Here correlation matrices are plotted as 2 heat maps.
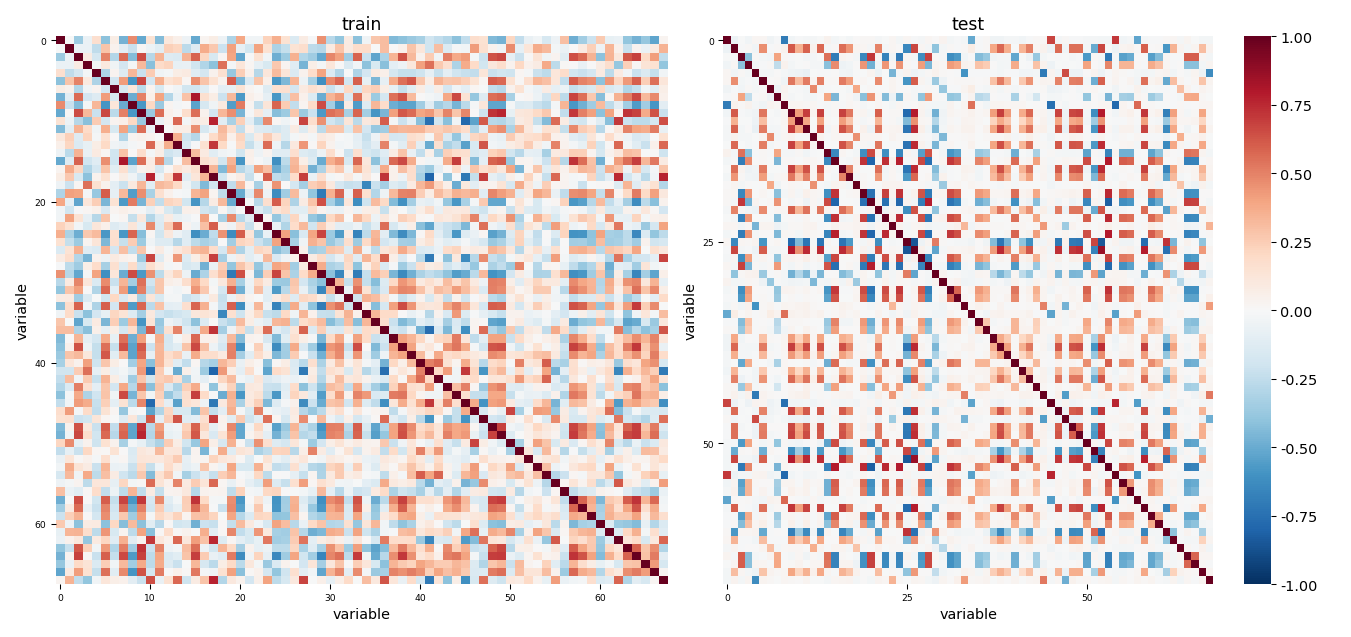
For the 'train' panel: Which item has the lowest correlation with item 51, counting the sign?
16
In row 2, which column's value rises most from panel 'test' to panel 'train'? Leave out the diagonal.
15
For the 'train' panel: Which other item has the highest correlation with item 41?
45
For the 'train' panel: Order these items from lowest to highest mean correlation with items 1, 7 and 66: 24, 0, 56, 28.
24, 0, 56, 28
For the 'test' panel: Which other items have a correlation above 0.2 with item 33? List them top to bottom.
23, 44, 67
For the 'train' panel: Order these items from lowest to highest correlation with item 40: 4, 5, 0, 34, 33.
0, 4, 34, 33, 5
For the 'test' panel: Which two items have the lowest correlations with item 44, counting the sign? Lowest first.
4, 47
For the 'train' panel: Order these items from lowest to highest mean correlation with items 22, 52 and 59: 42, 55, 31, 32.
32, 55, 42, 31
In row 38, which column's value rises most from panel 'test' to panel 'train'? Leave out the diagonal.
61
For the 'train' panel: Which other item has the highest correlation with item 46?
50
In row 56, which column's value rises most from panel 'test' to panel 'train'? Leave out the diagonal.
20
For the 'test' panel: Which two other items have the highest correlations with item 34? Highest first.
8, 57
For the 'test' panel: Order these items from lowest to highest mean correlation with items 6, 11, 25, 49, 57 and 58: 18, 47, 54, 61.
61, 54, 47, 18
